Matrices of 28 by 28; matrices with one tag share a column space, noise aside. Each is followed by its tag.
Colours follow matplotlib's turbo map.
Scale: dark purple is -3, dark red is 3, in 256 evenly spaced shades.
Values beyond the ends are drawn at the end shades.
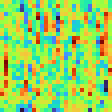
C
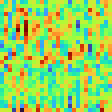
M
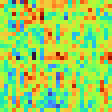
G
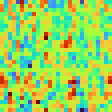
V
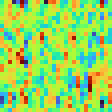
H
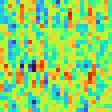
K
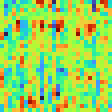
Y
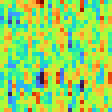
K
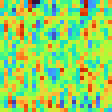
Y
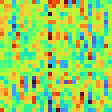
V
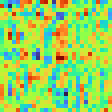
G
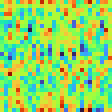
M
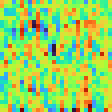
M
